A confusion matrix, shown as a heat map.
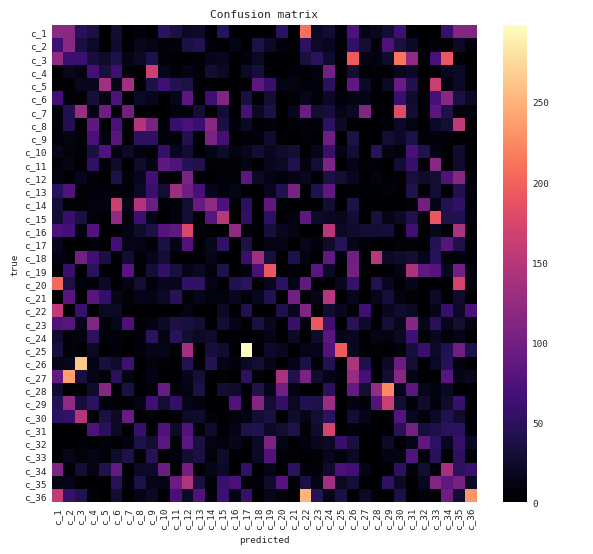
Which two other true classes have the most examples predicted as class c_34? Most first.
c_3, c_6
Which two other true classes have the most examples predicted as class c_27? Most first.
c_7, c_22
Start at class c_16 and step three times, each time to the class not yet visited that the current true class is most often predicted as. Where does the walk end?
c_24
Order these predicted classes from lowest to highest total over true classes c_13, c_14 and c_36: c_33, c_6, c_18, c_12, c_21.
c_18, c_33, c_21, c_12, c_6
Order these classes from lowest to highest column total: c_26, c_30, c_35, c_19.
c_19, c_30, c_26, c_35
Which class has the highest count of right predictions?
c_36
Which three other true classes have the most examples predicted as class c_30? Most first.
c_3, c_7, c_27
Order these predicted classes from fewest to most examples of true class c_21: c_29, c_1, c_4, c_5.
c_1, c_29, c_5, c_4
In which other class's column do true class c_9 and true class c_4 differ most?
c_14
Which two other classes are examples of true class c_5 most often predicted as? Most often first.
c_33, c_7
